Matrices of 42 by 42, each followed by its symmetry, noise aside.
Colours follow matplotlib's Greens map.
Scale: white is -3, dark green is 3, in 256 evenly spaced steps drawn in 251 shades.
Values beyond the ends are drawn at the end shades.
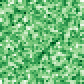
symmetric.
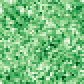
symmetric.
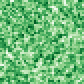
symmetric.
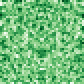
mirrored left to right.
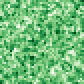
symmetric.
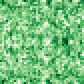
mirrored top to bottom.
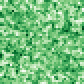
same after a half turn.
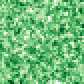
no symmetry.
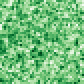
no symmetry.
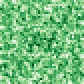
same after a half turn.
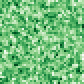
no symmetry.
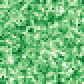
symmetric.
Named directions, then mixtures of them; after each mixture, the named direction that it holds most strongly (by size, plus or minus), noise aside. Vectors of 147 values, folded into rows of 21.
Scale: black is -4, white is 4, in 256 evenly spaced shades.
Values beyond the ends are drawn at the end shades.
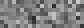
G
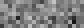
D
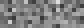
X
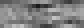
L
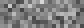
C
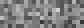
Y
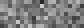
G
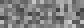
Y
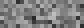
G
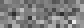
D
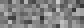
X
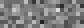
Y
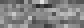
L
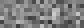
Y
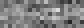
Y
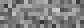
Y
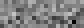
D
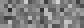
X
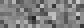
G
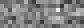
X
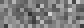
G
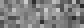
Y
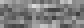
L
